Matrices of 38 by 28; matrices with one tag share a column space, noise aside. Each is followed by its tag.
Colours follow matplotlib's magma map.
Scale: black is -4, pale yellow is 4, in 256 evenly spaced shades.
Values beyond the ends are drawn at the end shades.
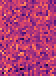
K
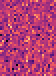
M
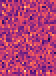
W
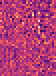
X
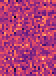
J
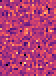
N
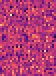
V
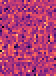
V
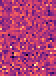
K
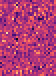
W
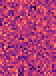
K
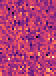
K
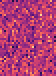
V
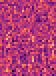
M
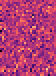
M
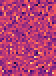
W
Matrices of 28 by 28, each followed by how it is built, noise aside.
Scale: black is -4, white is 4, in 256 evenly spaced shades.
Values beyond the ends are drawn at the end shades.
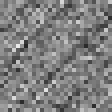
Hankel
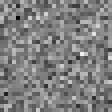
noise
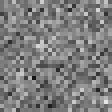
Hankel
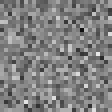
noise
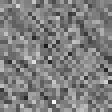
Toeplitz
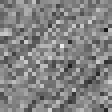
Hankel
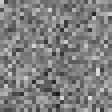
noise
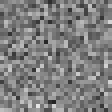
noise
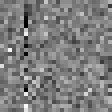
uneven columns
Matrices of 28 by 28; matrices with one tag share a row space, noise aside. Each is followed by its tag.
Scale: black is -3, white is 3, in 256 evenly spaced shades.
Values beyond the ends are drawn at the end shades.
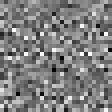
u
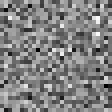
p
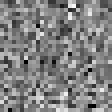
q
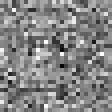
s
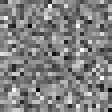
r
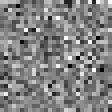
r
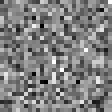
u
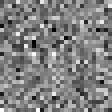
u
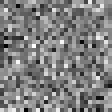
u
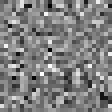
r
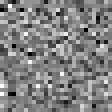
s
